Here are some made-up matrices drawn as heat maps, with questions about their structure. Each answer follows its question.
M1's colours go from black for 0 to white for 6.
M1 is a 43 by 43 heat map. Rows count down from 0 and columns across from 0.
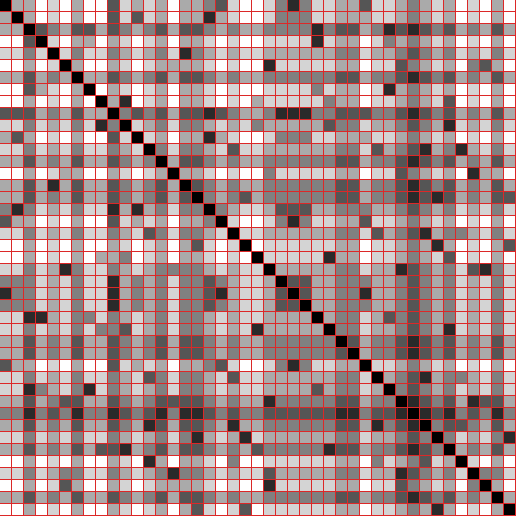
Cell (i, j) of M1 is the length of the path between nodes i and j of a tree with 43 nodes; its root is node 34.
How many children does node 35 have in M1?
3
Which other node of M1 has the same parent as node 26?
32
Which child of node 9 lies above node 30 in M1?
24
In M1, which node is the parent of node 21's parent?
37
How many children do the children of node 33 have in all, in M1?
3
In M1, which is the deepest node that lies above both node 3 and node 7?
2
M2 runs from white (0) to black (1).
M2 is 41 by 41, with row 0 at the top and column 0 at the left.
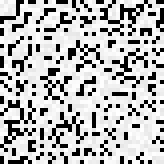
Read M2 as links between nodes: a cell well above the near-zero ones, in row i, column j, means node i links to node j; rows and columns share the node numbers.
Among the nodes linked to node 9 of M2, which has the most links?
node 7
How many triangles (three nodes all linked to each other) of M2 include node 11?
7
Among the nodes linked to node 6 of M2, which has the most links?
node 4
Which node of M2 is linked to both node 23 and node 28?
node 19
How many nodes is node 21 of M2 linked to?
11
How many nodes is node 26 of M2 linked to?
11
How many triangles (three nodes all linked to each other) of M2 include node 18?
7
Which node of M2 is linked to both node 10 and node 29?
node 36
